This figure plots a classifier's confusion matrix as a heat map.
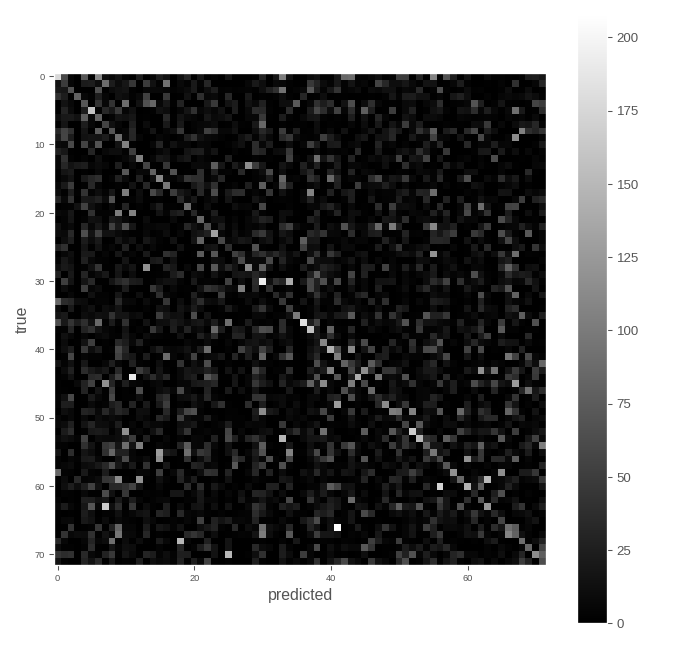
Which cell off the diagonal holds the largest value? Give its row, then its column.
66, 41
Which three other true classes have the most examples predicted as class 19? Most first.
55, 54, 49
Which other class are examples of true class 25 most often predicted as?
29
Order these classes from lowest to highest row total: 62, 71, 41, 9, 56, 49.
62, 71, 9, 41, 56, 49
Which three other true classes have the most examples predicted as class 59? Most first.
49, 63, 52
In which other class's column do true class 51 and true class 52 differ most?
10
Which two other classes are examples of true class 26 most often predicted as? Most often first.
55, 67
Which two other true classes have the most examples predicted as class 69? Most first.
46, 23
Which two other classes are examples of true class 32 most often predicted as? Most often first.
67, 62
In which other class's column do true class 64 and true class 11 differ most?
45
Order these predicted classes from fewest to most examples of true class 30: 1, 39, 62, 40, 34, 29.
40, 62, 29, 1, 39, 34
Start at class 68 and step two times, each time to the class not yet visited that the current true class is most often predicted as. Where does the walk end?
8
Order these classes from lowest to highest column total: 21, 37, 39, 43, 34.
39, 21, 34, 37, 43
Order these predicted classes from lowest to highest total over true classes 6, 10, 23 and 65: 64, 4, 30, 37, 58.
64, 58, 30, 37, 4
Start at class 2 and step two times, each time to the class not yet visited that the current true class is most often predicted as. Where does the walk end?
0
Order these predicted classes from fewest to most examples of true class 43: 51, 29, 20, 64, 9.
51, 20, 9, 29, 64
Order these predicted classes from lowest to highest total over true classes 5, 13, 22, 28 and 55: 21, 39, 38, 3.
3, 39, 21, 38
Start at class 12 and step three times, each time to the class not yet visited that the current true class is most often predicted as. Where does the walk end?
7
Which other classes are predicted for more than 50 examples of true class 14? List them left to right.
10, 17, 31
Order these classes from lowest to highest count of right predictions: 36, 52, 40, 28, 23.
28, 23, 40, 52, 36
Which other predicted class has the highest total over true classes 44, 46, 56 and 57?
11
